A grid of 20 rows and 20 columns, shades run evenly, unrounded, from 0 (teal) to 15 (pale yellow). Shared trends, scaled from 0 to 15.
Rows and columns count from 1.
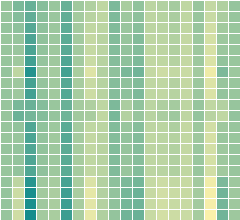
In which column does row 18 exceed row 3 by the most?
2
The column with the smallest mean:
3
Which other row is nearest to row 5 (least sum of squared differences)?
13
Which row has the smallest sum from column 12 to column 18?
11
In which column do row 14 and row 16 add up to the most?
18
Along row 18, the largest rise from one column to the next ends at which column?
4
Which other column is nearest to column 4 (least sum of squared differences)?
20
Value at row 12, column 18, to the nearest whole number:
12
